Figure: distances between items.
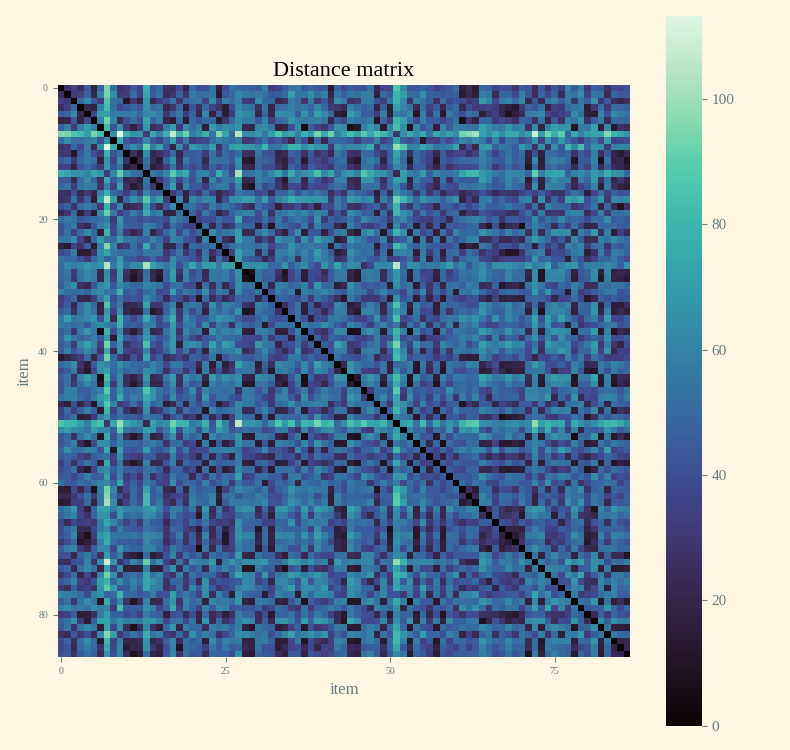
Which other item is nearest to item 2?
10
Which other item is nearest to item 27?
46
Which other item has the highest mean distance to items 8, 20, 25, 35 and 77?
9
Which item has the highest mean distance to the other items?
7
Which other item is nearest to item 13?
51
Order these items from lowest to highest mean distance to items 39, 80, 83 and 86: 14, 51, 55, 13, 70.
14, 70, 55, 13, 51
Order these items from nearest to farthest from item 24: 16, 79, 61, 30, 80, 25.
61, 16, 80, 25, 30, 79
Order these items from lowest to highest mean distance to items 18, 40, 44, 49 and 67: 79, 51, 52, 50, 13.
50, 79, 52, 13, 51
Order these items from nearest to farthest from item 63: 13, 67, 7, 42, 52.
67, 42, 52, 13, 7
